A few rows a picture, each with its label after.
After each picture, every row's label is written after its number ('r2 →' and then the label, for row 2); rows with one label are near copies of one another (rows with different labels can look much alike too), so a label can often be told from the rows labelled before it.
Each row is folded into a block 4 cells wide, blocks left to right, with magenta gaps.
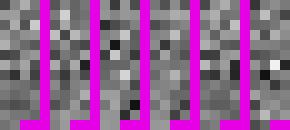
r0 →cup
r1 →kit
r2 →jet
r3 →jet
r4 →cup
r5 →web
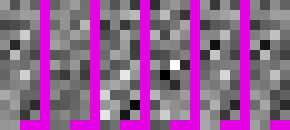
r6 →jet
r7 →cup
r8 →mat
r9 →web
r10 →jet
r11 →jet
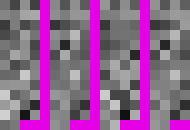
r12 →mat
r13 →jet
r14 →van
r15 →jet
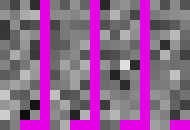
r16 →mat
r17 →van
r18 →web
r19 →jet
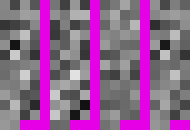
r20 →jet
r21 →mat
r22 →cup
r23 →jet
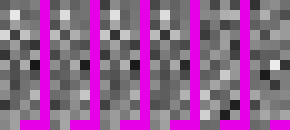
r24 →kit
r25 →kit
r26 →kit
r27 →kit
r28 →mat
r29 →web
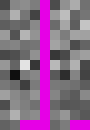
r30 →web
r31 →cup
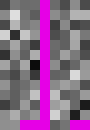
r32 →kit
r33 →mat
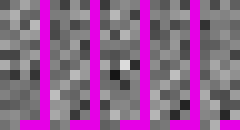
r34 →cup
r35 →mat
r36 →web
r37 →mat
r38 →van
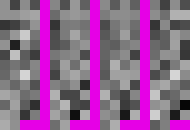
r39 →jet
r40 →van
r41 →van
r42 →mat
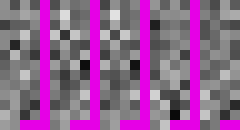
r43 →jet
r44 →kit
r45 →kit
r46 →van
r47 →mat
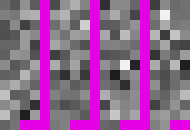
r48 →mat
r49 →cup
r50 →web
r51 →kit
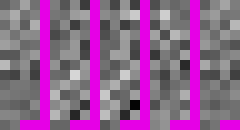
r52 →cup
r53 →mat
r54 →mat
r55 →kit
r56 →cup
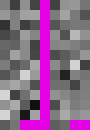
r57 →mat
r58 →web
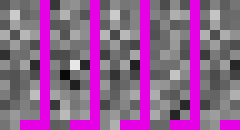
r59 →kit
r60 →web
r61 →kit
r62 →mat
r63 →kit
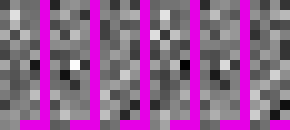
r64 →kit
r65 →web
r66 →mat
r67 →kit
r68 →web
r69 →mat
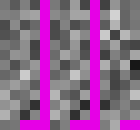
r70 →mat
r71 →mat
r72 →kit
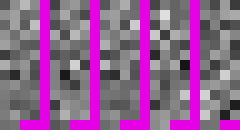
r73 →cup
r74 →web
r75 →cup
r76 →kit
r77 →mat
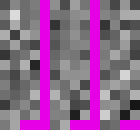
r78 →kit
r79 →van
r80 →mat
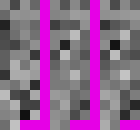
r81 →van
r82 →jet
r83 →jet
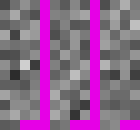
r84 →web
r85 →mat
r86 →cup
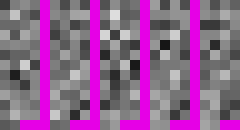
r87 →web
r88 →mat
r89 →kit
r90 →jet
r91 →jet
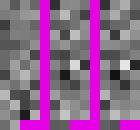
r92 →van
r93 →web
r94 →web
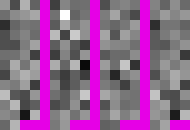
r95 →van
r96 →kit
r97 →web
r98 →van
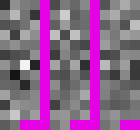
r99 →web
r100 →kit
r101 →cup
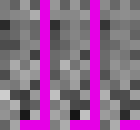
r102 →van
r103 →van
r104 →van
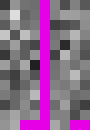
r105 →kit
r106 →jet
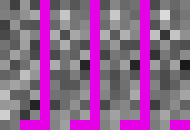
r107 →mat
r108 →kit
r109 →kit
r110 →kit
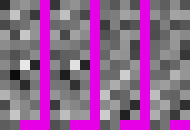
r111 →web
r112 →web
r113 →mat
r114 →mat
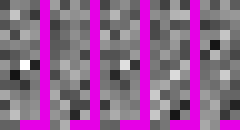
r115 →web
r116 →van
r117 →web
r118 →mat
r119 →jet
